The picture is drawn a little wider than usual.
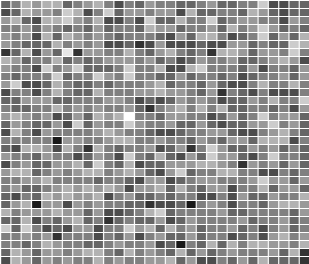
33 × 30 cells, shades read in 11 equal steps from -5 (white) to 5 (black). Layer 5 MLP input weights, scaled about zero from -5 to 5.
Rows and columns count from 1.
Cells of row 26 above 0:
12
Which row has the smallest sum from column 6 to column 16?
24
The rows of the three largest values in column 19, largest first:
26, 19, 6
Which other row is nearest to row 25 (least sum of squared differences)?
28
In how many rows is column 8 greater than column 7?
11
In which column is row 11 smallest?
2
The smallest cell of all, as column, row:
13, 15
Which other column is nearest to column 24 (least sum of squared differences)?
9
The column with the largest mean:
4
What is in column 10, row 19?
-2
